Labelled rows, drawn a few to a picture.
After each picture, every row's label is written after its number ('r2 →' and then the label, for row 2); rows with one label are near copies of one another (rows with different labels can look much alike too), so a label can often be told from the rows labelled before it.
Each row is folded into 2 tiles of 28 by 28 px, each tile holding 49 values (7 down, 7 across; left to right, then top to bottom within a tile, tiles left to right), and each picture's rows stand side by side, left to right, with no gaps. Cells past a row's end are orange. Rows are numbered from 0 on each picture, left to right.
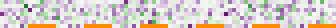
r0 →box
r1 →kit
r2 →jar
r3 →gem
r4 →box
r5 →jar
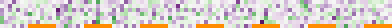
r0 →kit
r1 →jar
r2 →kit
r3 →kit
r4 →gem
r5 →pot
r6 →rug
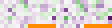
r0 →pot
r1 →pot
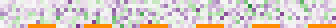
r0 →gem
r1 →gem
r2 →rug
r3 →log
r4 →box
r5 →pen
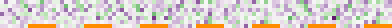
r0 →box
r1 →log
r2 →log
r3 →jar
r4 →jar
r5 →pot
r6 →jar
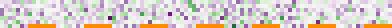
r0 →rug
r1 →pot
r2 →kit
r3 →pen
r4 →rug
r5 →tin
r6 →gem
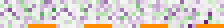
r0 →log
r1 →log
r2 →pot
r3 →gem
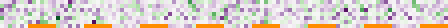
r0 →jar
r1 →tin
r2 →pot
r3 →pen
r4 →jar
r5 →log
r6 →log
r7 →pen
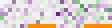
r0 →gem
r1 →box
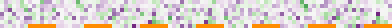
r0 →log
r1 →pen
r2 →gem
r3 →tin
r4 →rug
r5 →pen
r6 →gem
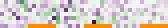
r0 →pen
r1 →tin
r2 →kit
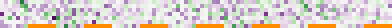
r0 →pen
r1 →rug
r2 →gem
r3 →log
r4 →rug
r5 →box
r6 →gem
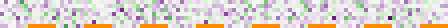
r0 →pen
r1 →rug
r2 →log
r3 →tin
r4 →box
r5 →pot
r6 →pot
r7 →rug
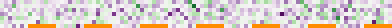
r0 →tin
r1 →gem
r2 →box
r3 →box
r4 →jar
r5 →box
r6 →tin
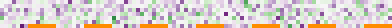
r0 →gem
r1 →jar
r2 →kit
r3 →kit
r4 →pen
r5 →rug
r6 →pot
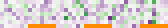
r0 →log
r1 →pot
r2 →jar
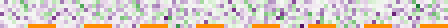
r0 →pen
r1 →box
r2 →pot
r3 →rug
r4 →log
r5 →gem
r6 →rug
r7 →box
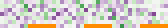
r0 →box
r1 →box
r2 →rug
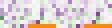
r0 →gem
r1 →gem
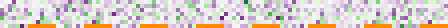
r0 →gem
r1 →jar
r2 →box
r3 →pot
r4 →pen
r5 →tin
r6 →jar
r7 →rug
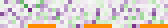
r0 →box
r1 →gem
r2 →gem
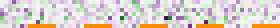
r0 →gem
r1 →pot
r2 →pot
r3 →tin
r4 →kit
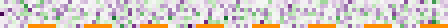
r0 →box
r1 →gem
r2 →rug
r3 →gem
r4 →tin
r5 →kit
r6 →kit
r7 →jar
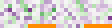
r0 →log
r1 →pot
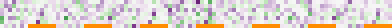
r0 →tin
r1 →pot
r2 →gem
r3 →jar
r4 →log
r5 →pot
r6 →gem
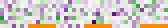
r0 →kit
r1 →tin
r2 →box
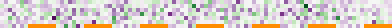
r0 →pot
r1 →rug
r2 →kit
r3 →box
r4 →kit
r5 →box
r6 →tin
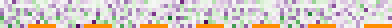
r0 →rug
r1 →gem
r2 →rug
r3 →tin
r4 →rug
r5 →rug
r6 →box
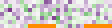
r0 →log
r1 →kit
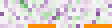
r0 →pen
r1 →gem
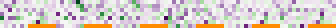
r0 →tin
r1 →pen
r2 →pot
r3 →rug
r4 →gem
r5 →gem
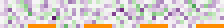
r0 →pot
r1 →rug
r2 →log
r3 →box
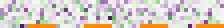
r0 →gem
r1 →log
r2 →rug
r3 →gem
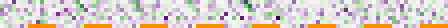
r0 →jar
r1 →box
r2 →pot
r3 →pot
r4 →pen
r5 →gem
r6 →log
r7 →kit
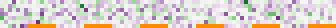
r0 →gem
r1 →box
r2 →log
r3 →tin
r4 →pen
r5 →kit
